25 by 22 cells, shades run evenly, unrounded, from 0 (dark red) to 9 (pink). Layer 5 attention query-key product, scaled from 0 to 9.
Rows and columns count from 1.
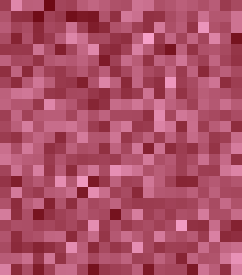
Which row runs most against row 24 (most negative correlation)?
21
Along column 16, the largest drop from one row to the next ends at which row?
5
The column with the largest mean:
13
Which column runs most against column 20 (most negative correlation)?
22
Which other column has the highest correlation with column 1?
19
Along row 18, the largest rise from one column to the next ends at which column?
9
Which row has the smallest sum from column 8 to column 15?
25
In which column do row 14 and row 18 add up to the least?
8
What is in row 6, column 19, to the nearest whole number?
3
